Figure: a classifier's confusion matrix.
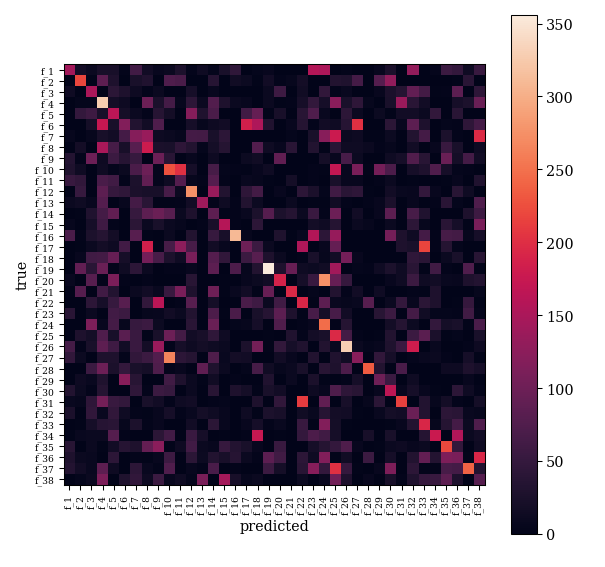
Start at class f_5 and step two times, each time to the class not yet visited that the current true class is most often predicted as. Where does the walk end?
f_14
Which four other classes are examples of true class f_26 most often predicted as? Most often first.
f_32, f_9, f_18, f_4
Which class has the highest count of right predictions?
f_19
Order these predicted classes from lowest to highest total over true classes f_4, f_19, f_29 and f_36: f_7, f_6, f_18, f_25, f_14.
f_18, f_7, f_6, f_14, f_25
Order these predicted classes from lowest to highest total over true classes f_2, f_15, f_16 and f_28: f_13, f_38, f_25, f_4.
f_13, f_38, f_25, f_4
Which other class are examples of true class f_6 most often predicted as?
f_27
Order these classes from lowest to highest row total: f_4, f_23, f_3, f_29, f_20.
f_29, f_3, f_23, f_20, f_4
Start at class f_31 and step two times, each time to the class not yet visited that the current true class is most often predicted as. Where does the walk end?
f_9
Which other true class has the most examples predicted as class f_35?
f_36
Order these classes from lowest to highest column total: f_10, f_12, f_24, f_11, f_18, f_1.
f_1, f_11, f_18, f_12, f_10, f_24
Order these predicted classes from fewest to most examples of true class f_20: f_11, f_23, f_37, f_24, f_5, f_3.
f_11, f_37, f_23, f_3, f_5, f_24
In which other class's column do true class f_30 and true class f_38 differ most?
f_15
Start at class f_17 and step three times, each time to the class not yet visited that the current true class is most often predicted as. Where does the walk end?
f_3
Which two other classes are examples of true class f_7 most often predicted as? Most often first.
f_38, f_25
